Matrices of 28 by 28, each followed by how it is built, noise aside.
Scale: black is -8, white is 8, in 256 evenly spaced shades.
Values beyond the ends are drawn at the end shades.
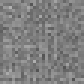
blocks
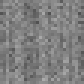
blocks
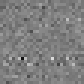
uneven rows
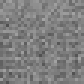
blocks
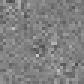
block diagonal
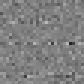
uneven rows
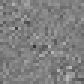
block diagonal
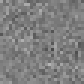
block diagonal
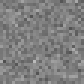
noise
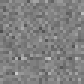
uneven rows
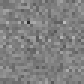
uneven rows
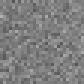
noise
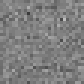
uneven rows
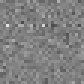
uneven rows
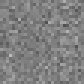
blocks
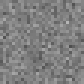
noise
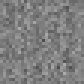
blocks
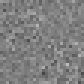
block diagonal
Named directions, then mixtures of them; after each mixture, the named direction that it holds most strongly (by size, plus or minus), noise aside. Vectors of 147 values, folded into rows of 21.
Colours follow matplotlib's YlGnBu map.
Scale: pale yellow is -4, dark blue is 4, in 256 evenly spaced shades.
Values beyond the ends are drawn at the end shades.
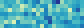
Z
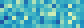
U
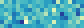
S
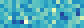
S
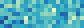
S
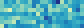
Z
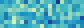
Z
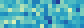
Z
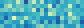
U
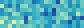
S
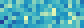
U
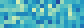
Z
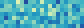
U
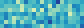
Z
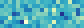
S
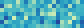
U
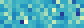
S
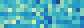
Z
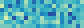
U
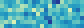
Z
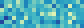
U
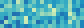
U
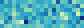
S
